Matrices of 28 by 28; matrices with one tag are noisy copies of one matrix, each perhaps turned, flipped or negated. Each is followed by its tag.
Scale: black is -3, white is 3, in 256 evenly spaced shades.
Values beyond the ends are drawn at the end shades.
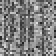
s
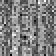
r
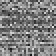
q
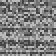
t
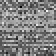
q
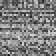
q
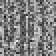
s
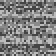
r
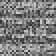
r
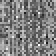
q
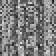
r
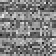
r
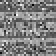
r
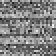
r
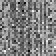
q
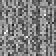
t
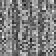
r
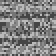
r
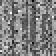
s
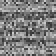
r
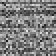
t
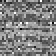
s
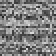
s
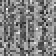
s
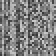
t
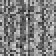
s
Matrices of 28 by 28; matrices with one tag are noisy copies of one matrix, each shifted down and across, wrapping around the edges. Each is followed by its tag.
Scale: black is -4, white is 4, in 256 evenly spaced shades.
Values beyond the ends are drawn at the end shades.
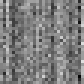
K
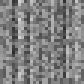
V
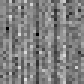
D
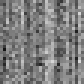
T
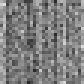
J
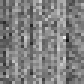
J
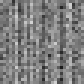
D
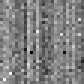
K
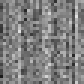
T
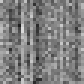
K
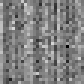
T
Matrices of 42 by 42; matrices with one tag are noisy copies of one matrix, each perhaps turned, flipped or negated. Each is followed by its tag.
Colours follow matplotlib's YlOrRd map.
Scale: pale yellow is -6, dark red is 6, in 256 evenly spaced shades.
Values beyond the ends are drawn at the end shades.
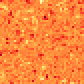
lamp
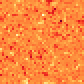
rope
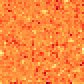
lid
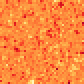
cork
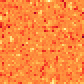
lid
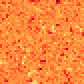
rope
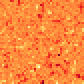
lamp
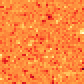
cork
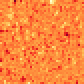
cork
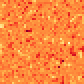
rope
